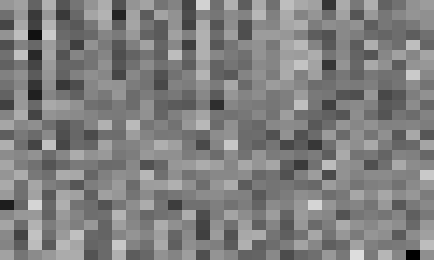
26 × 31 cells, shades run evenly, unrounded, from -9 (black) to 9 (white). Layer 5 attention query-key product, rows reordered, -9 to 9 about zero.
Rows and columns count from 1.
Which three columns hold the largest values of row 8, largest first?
30, 15, 21
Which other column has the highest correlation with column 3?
5
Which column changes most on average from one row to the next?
1
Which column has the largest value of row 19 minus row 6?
3
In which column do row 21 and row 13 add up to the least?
13
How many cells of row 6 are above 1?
10
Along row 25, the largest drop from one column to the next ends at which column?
4
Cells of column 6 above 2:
6
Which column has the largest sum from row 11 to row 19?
17
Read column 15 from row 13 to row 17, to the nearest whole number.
4 -2 -4 0 3
